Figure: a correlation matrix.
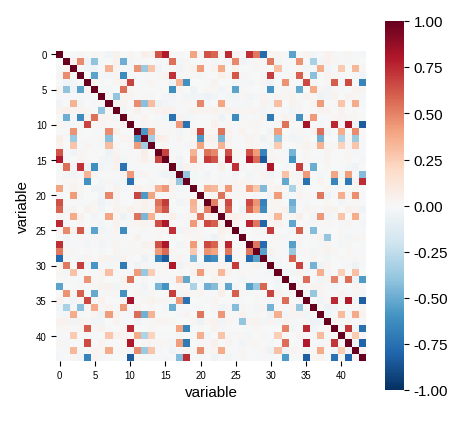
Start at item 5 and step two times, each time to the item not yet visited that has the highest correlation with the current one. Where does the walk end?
36
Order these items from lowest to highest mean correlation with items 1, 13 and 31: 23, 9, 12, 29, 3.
12, 9, 29, 3, 23
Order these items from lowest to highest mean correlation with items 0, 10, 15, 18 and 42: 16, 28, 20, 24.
16, 20, 28, 24
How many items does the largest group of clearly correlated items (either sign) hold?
11
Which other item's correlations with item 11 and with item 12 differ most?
20
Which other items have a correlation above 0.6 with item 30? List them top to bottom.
3, 16, 25, 34
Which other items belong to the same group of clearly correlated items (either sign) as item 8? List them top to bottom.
6
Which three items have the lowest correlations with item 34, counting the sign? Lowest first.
9, 5, 36
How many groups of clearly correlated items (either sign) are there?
6
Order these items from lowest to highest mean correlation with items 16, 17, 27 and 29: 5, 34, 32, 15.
5, 15, 32, 34
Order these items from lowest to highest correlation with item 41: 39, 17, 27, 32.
27, 17, 32, 39
